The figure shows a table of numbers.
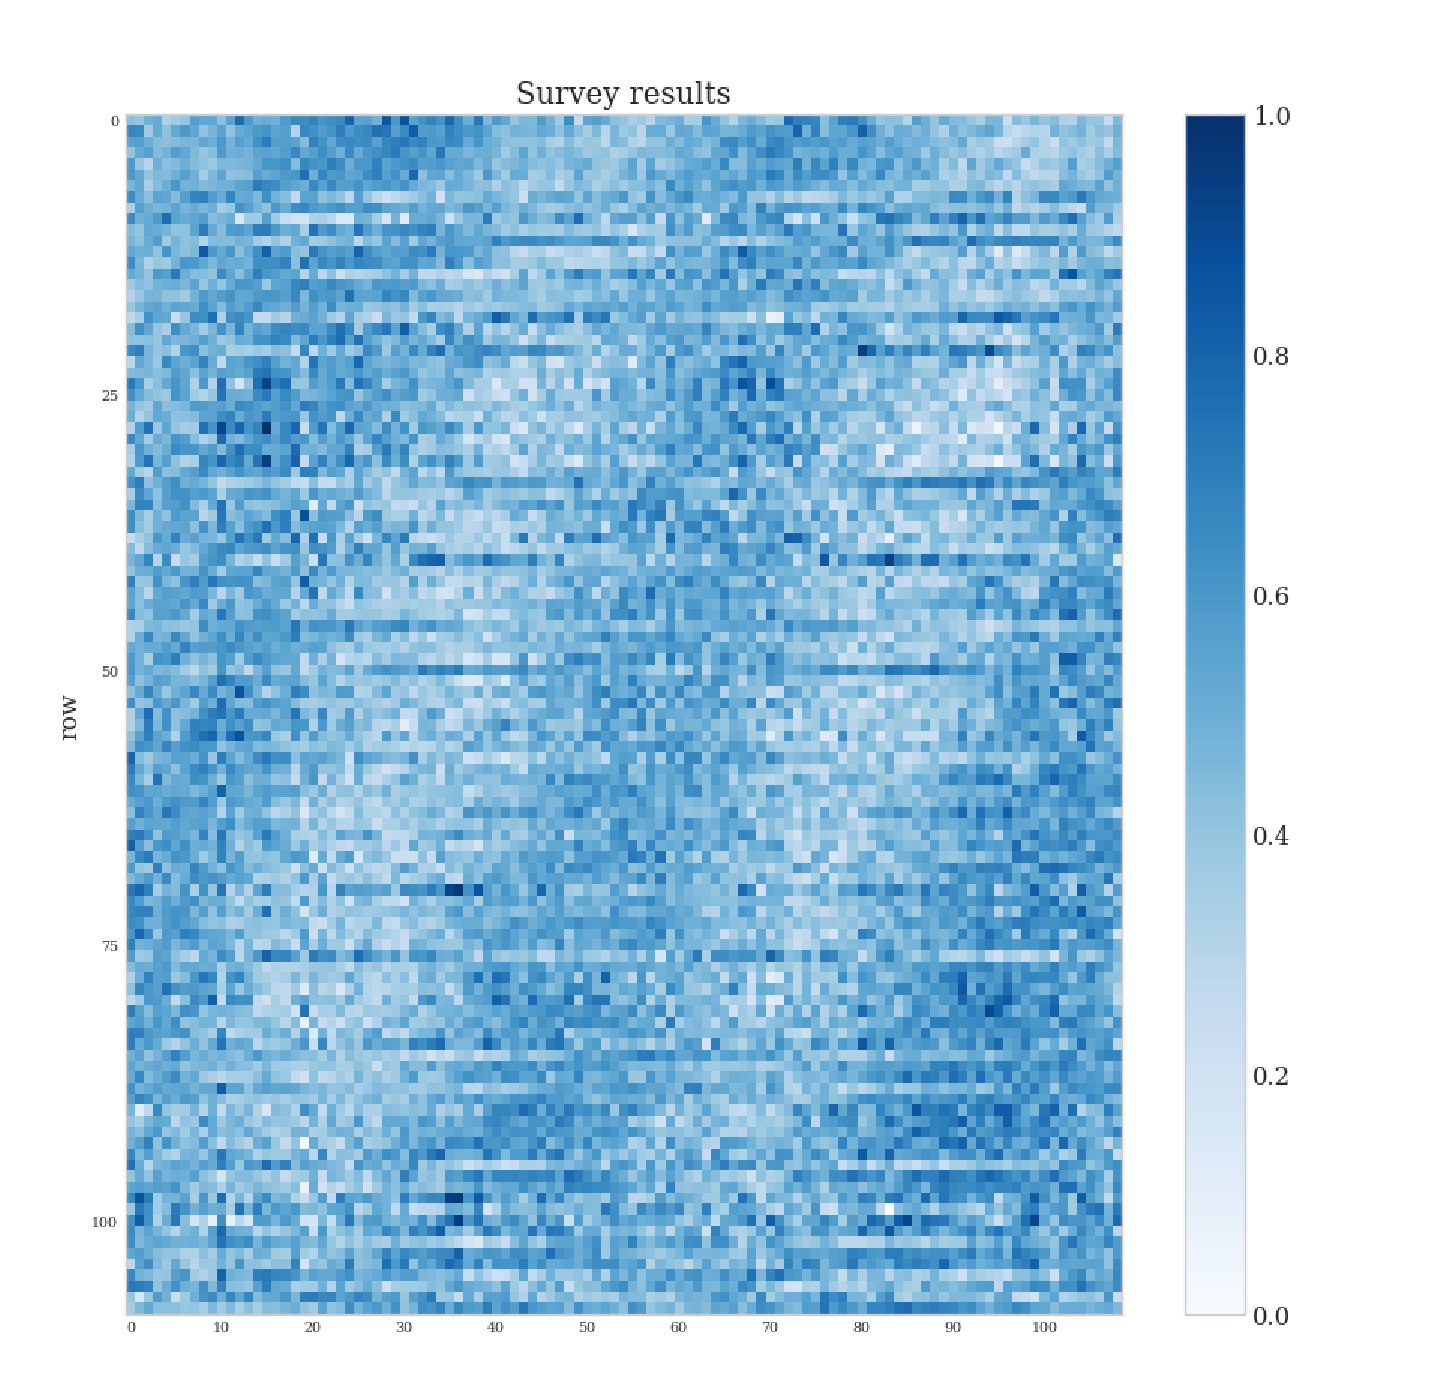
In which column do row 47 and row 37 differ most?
52
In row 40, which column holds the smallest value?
108
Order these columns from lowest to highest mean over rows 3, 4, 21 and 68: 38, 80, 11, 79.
11, 38, 79, 80
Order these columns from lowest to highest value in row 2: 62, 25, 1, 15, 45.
45, 62, 1, 25, 15
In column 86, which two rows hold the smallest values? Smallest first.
28, 31
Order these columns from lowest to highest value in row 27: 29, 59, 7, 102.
7, 102, 59, 29
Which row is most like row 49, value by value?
14
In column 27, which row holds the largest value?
1
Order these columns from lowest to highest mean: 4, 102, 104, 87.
87, 4, 102, 104
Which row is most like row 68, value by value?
60
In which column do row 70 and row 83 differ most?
35
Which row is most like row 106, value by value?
65
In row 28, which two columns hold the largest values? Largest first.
15, 10
